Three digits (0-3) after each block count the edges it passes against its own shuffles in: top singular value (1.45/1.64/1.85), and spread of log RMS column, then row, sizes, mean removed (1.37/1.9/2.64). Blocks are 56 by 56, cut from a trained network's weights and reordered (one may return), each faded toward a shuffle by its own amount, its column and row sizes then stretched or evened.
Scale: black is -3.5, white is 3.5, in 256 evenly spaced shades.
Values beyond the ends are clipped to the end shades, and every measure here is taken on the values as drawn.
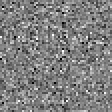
0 1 1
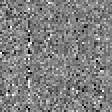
0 2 0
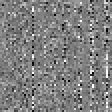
0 3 0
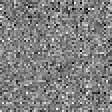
0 1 2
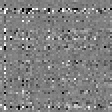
1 2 3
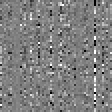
2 3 1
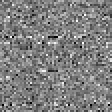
2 0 2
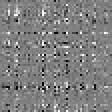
3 3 3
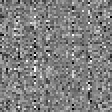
0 3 1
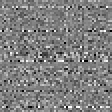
2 0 3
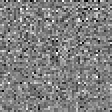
0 2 2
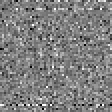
1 0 2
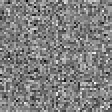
1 1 0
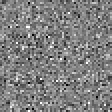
0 1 2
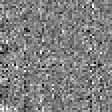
1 2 1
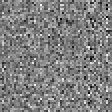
2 2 1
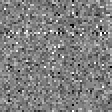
0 1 1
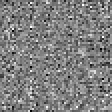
1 2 0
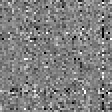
1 2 2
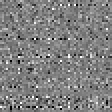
0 2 3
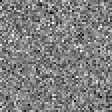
0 0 0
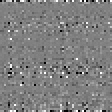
1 1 3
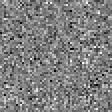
0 1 0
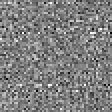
2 0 2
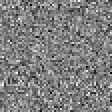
1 1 1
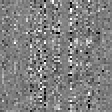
2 3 0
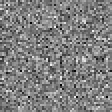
2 1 1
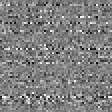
1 1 3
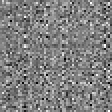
3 2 1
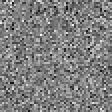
0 1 0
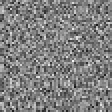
3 1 0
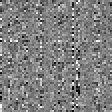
1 3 0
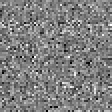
0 0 2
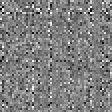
2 3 1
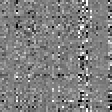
1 3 2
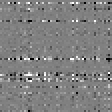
3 2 3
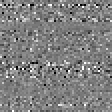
0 0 3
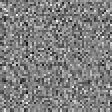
3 1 1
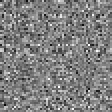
3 1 2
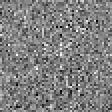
2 2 1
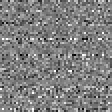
2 0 3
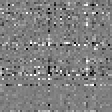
0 2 3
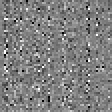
1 3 1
